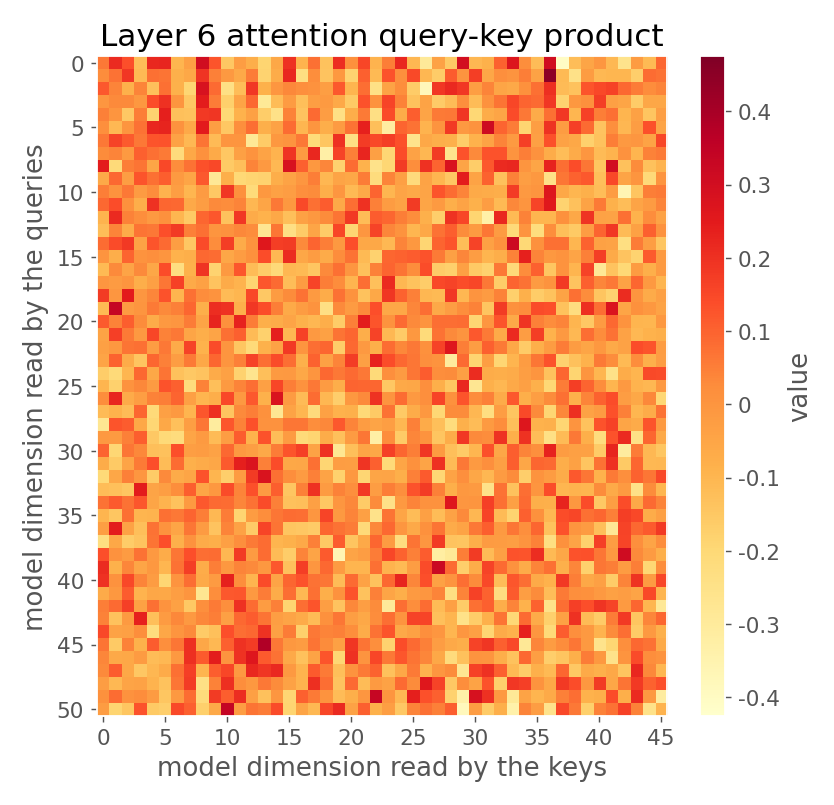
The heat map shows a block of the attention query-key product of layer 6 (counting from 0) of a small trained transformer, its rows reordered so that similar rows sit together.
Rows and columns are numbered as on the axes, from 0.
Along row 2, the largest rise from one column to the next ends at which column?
27
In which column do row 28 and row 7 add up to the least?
28
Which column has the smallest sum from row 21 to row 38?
0
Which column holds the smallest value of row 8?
22
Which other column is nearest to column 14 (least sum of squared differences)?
6
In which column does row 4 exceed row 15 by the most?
5
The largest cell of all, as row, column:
1, 36
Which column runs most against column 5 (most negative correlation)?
10
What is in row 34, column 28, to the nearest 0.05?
0.25
